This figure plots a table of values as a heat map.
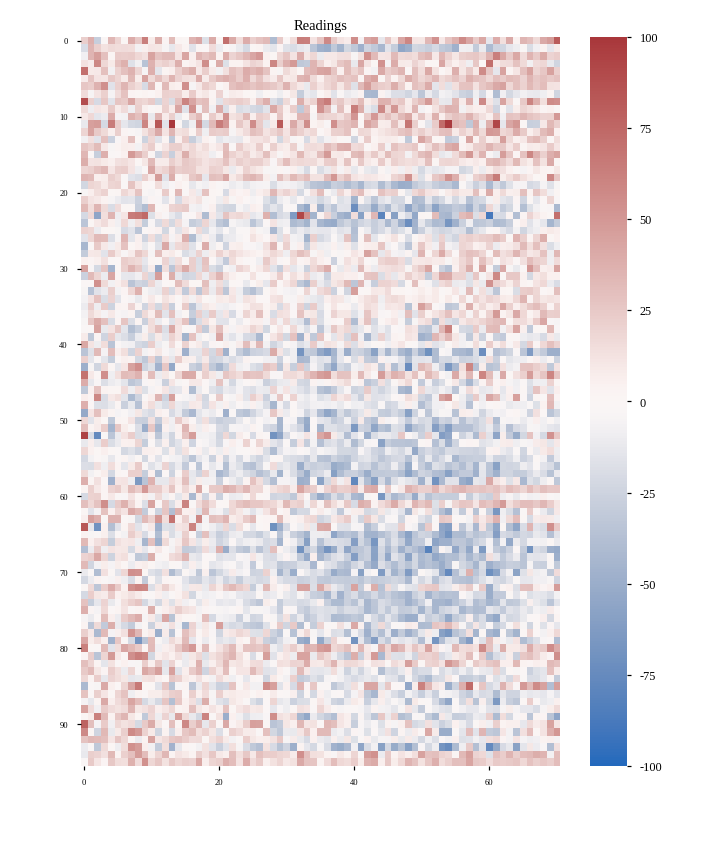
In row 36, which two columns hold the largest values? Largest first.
61, 64
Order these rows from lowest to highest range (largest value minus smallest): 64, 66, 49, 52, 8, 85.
49, 66, 8, 85, 64, 52
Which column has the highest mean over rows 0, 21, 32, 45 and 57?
0
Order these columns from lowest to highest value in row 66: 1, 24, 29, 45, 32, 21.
29, 45, 32, 21, 24, 1
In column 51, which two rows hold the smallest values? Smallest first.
67, 41
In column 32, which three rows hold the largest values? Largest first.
23, 0, 94
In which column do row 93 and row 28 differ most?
53
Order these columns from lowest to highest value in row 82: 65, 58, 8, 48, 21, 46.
8, 65, 46, 58, 21, 48
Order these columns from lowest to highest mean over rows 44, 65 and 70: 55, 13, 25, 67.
13, 55, 25, 67
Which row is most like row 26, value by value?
37
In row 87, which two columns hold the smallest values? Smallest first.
61, 54
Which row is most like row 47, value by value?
38
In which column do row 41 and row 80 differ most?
59
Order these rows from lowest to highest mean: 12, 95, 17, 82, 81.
17, 81, 82, 12, 95
